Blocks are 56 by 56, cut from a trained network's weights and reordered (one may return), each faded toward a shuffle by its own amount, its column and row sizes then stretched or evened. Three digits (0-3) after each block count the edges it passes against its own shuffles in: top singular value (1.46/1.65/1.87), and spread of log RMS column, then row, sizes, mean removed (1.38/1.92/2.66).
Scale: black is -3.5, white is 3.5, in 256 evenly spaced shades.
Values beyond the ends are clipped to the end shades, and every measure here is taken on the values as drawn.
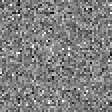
1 1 1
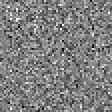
0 1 0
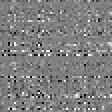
0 2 3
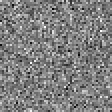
0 0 0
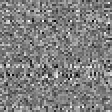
3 1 2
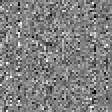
0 3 0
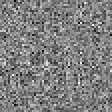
3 1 1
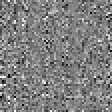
1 3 1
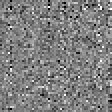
1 2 1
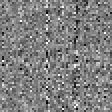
2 3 0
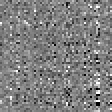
2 3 1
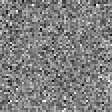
0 1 0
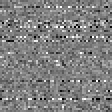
1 0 3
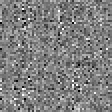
2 2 0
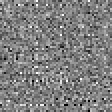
1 1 2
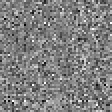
0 2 1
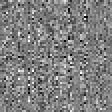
2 3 0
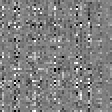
3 3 2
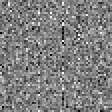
1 2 0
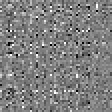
1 3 2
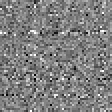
1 1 2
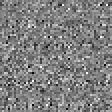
1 0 2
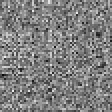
3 1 0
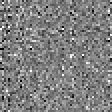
1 2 1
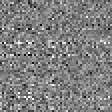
3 1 2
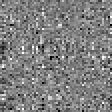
2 2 2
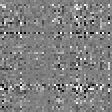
2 3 3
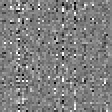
0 3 1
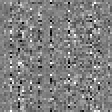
3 3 1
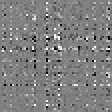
2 3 3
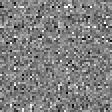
1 1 2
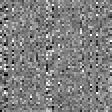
3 3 0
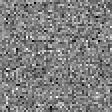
0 1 1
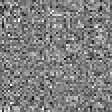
3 1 1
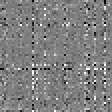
2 3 2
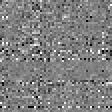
1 2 3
